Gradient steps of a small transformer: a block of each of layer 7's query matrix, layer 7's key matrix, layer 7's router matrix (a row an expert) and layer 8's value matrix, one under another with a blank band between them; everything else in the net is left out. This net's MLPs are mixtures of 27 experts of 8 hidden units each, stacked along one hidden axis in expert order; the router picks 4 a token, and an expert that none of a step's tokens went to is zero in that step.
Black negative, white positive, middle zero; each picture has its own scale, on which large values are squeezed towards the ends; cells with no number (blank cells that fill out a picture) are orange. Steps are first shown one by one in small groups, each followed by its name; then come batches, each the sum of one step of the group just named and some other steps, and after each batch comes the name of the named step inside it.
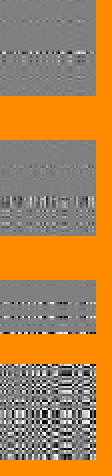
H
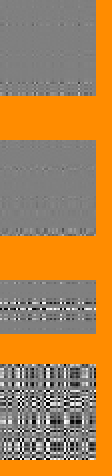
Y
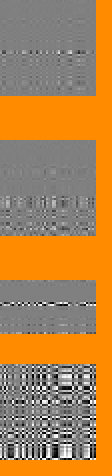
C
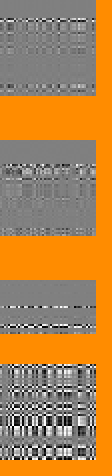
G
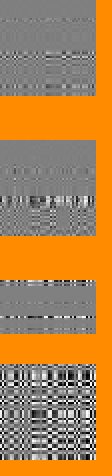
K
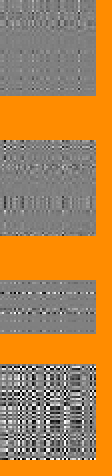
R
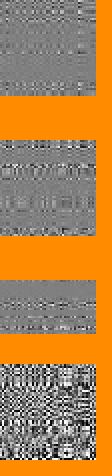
C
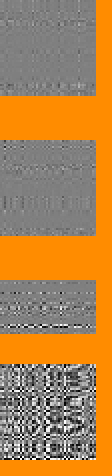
R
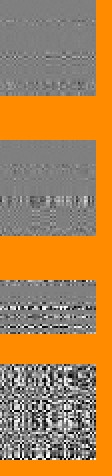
K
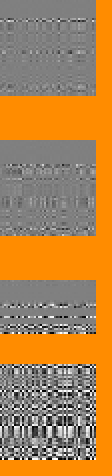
G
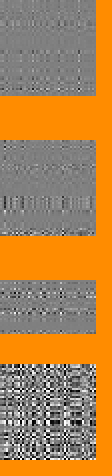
R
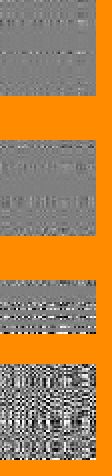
Y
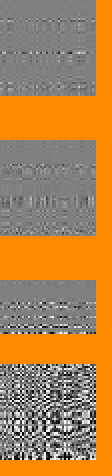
H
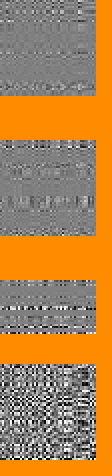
K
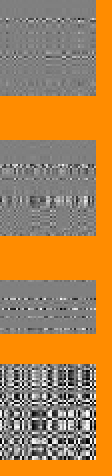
K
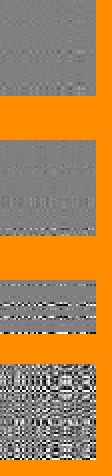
C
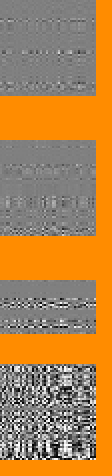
C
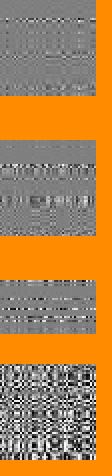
K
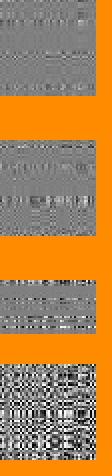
K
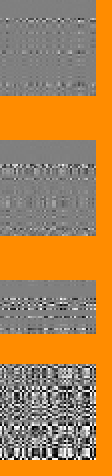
C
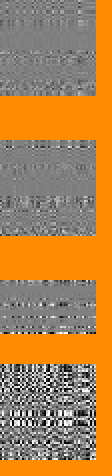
K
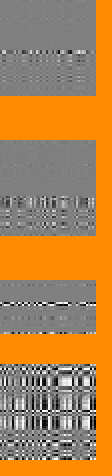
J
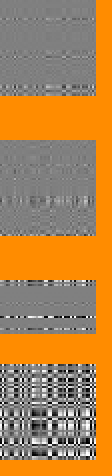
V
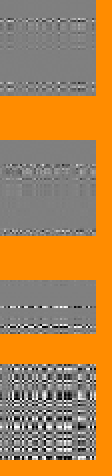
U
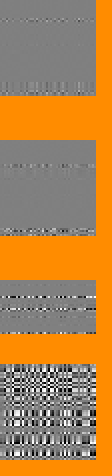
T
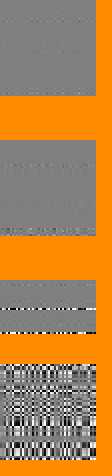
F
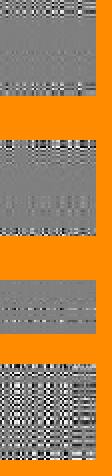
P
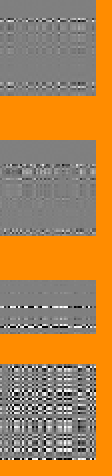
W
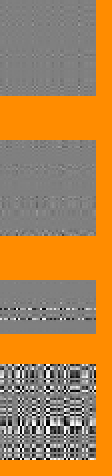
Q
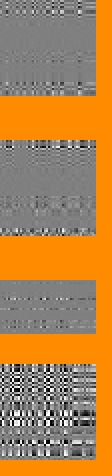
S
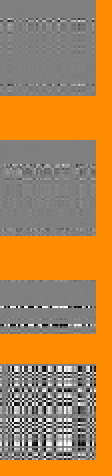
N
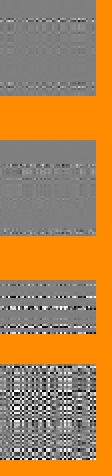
W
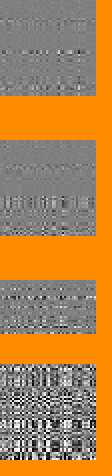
U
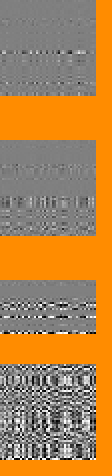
J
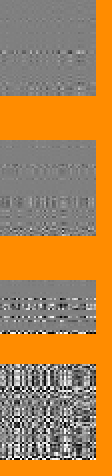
F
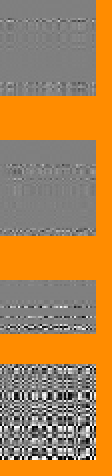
U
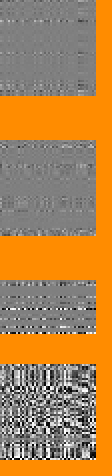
Q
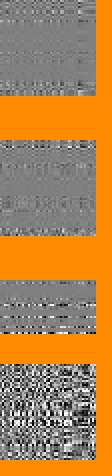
S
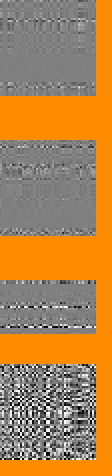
W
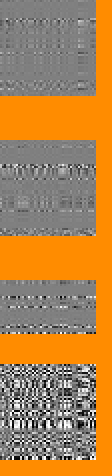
U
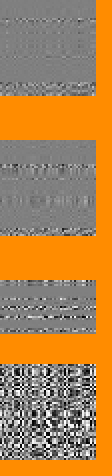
V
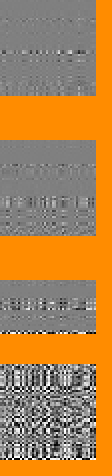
F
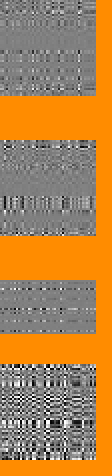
P
